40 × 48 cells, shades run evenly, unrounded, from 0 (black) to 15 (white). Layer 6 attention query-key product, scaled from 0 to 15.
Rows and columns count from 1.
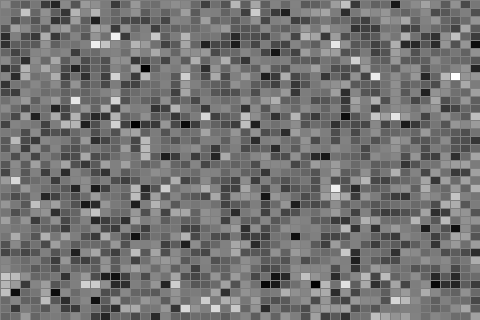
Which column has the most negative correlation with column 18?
6
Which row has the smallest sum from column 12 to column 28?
16
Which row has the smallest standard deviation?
34
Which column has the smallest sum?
27
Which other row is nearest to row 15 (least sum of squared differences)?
40
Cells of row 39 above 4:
42
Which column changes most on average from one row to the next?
10
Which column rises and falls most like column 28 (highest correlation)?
44
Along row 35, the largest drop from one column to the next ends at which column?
38
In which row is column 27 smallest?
36
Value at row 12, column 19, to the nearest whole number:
10
